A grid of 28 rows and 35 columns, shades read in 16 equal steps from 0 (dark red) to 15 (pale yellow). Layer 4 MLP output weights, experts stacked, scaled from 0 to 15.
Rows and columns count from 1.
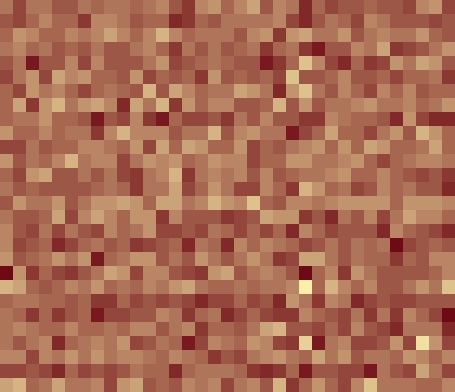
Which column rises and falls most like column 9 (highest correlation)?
18
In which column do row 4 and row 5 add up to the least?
21
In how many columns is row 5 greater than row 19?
11
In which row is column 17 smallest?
26
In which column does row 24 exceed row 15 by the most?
22
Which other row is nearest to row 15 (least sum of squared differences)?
3
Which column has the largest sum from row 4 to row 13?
17
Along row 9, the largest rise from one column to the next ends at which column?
32
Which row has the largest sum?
15
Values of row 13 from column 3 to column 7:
9 10 5 5 7
